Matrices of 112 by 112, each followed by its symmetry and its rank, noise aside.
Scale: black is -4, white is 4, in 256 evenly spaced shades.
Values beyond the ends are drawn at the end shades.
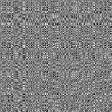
symmetric, rank three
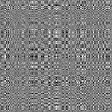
antisymmetric, rank two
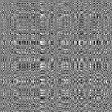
no symmetry, rank three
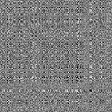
symmetric, rank four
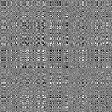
symmetric, rank two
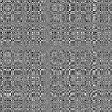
symmetric, rank three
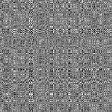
no symmetry, rank four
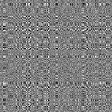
antisymmetric, rank two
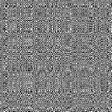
no symmetry, rank four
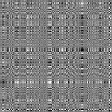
antisymmetric, rank two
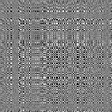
symmetric, rank two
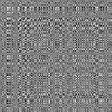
symmetric, rank three
